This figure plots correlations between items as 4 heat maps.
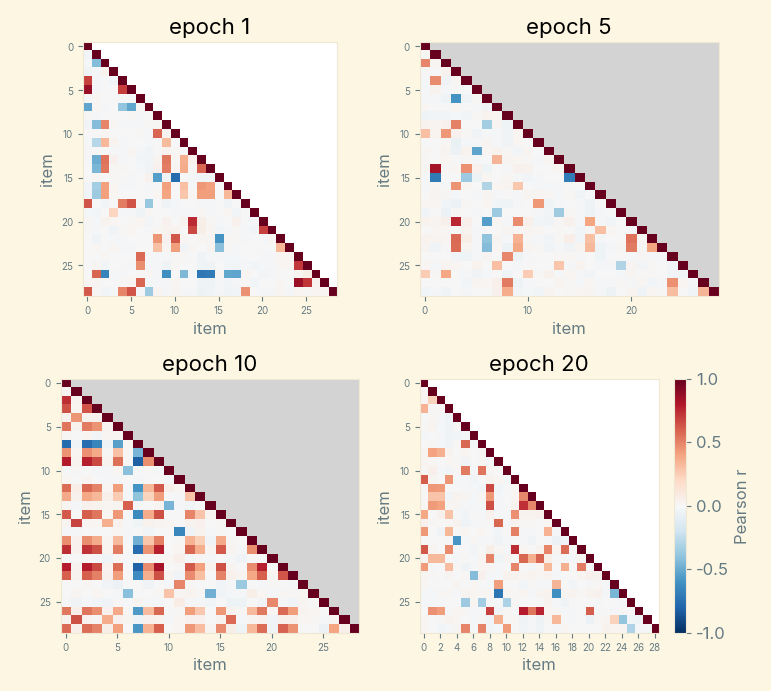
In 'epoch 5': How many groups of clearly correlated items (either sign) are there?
8
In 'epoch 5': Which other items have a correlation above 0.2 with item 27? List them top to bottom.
8, 24, 28
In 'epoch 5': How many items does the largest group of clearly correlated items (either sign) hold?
7
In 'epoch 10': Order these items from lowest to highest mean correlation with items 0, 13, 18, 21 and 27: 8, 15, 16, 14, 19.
14, 16, 8, 15, 19
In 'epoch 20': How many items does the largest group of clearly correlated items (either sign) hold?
8
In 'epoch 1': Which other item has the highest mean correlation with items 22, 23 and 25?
10
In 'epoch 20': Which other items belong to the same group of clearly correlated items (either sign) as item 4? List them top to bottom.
18
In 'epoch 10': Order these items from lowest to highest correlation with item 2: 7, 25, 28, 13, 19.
7, 25, 13, 28, 19
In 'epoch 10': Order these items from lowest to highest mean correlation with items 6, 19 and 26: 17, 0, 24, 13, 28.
24, 17, 13, 28, 0
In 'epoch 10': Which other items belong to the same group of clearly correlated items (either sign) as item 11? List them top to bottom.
17, 23
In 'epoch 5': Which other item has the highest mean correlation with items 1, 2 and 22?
14
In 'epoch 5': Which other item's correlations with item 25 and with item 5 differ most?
12
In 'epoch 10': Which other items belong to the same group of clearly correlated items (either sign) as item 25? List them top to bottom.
20
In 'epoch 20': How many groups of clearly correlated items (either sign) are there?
6
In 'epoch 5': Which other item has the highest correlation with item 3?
20
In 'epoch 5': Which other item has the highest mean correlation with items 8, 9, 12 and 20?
3
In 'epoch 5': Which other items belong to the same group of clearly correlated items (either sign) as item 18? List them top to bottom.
11
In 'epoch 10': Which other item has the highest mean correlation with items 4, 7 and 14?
6
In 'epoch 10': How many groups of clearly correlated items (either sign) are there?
5
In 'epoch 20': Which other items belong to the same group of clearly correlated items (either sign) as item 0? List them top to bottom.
3, 11, 15, 17, 19, 21
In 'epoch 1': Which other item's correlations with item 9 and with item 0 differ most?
5
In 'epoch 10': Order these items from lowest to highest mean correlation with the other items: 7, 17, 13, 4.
7, 17, 4, 13
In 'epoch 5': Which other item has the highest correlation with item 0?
2
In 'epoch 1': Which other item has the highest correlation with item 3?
19
